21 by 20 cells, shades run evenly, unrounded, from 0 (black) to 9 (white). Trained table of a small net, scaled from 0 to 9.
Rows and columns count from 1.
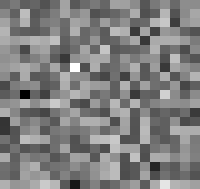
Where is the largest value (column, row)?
8, 8
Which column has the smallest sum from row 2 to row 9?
15
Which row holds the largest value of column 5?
21
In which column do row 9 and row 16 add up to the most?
3
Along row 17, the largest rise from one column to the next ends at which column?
12
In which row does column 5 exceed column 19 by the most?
6
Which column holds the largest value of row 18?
14
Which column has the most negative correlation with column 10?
17
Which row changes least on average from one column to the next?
1
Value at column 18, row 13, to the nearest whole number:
3
